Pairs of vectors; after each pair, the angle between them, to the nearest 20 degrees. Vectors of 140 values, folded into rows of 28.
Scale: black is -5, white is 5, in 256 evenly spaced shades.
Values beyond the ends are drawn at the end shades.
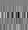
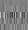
60 degrees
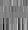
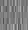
60 degrees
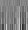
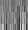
160 degrees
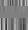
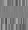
40 degrees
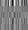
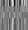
160 degrees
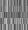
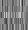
140 degrees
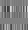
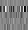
120 degrees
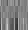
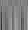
120 degrees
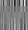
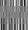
140 degrees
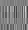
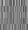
120 degrees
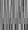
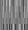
20 degrees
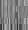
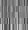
160 degrees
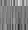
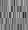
80 degrees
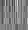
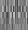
120 degrees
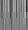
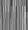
40 degrees
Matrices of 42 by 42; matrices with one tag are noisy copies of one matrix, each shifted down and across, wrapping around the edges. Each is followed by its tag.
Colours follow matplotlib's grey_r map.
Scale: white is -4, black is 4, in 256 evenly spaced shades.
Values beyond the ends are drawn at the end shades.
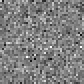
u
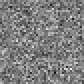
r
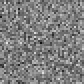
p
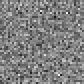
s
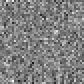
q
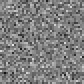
u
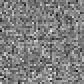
r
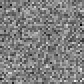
u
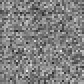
r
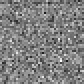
r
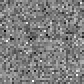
u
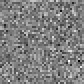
u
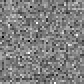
r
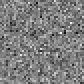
s
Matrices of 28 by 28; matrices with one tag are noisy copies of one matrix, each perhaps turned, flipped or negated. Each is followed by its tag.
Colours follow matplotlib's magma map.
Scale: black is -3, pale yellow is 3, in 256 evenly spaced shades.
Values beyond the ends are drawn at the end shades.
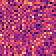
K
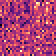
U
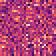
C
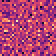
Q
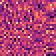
K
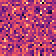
C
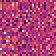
Q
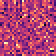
C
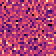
Q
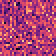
U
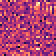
U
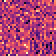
U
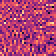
K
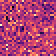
U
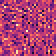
K
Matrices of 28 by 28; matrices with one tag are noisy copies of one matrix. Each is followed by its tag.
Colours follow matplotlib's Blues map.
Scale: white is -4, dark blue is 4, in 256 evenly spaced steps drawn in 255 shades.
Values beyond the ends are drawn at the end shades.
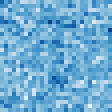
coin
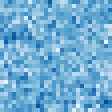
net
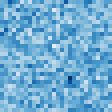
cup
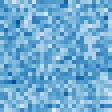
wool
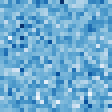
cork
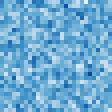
cork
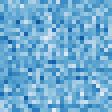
wool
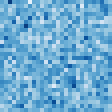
cup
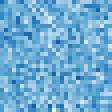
wool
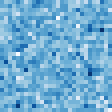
cork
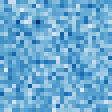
wool
